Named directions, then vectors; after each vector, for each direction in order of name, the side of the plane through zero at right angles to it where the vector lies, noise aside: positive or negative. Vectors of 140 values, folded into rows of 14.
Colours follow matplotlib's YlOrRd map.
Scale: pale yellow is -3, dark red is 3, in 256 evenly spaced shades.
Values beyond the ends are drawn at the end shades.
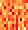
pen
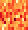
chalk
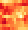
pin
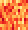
positive, positive, positive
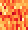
positive, positive, negative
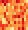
negative, negative, negative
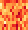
negative, positive, negative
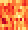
positive, positive, positive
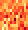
positive, negative, negative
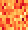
negative, negative, positive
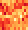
negative, negative, positive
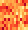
negative, positive, positive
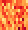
negative, negative, negative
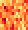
positive, positive, positive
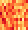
positive, positive, positive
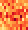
positive, positive, negative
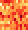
positive, positive, negative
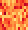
negative, negative, positive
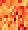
positive, negative, negative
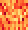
negative, negative, positive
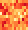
negative, negative, positive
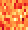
negative, negative, positive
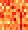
positive, positive, negative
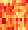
positive, positive, positive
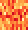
positive, positive, negative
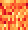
positive, negative, positive
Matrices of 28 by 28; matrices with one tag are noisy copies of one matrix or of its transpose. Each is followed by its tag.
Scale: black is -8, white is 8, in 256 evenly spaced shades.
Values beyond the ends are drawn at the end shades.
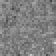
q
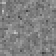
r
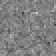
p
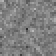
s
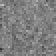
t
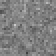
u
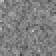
s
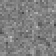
p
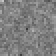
s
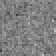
q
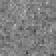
u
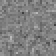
p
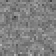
q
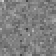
s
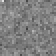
s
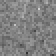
u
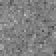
u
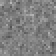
r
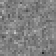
r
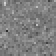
t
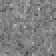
u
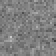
p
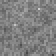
u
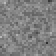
t
